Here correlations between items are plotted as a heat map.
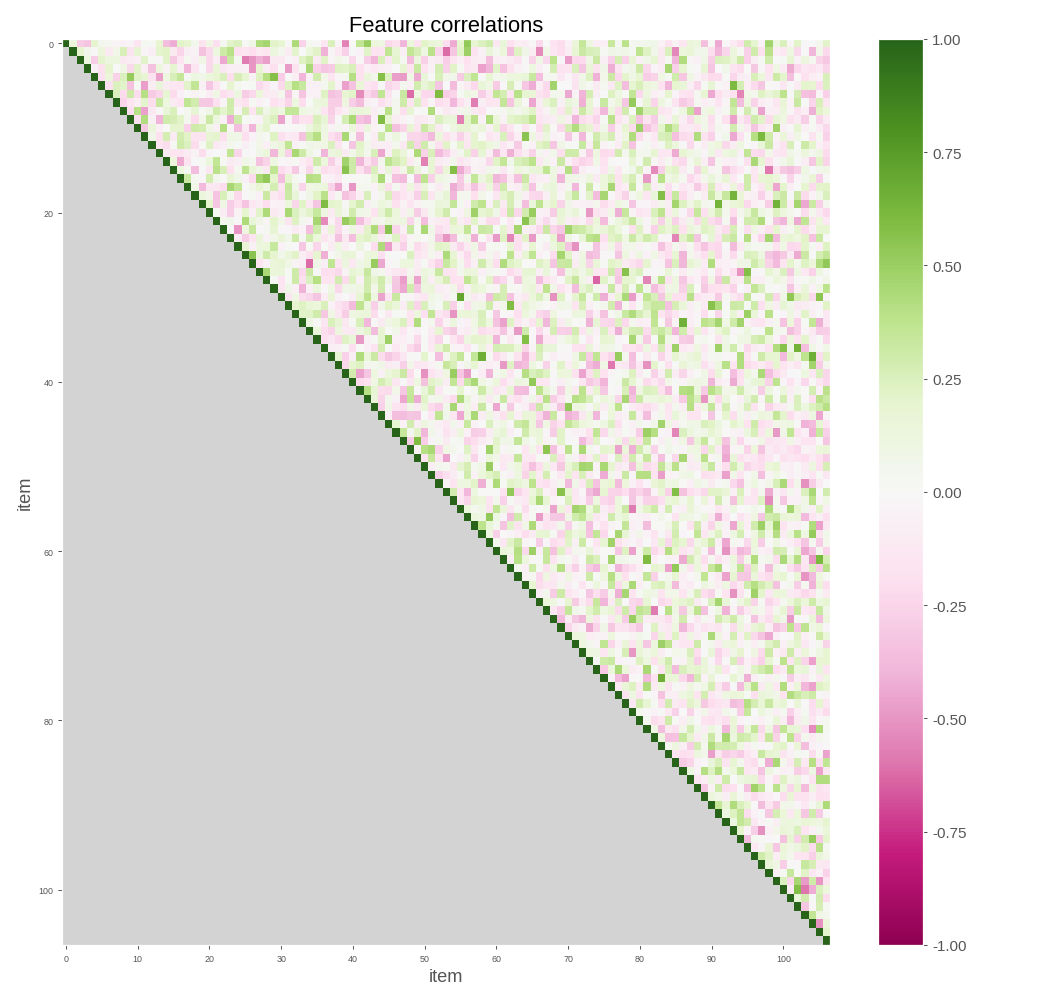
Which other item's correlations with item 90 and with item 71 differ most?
84
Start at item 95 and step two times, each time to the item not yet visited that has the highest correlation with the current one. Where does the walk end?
78
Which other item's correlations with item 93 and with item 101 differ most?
68
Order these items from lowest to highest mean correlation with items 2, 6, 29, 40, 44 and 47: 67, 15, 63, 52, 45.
67, 45, 15, 63, 52
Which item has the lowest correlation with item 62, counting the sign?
23
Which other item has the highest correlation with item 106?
26
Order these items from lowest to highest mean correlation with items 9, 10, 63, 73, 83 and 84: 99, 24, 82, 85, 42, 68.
82, 24, 68, 42, 85, 99
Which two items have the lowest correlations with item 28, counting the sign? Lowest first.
74, 81
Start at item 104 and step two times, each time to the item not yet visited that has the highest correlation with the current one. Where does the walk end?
58
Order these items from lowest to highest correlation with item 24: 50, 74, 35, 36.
74, 35, 50, 36
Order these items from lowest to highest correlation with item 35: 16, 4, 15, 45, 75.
15, 75, 4, 16, 45
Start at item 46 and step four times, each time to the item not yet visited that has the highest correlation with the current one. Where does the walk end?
30
